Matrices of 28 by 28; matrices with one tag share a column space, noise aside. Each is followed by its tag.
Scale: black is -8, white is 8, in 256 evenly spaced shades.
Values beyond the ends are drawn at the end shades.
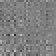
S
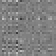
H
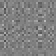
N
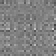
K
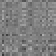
S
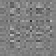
N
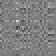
N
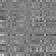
S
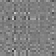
H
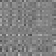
S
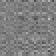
H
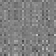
S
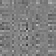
K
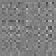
N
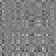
S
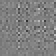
N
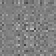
K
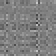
K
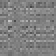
N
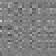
N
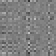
H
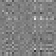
H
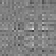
K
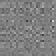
N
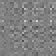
N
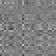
K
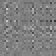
N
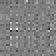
K
